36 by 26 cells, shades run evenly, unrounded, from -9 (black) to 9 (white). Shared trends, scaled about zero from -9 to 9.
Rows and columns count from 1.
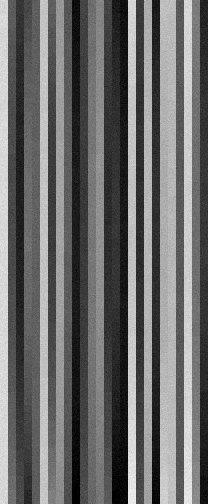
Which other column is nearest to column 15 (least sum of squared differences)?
20
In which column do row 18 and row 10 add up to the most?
1
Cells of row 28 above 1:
8
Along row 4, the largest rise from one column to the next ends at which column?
17
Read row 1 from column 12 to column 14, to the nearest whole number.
-1 0 -4
